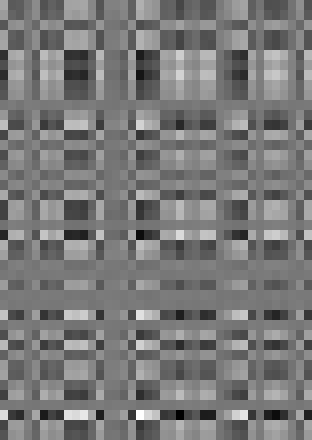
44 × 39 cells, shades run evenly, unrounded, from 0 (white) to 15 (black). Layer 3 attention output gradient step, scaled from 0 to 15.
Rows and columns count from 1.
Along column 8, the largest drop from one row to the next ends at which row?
43
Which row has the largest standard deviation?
42
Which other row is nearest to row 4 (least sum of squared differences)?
5
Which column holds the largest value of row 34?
18
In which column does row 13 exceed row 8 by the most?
23
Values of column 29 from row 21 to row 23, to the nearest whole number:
9 9 8
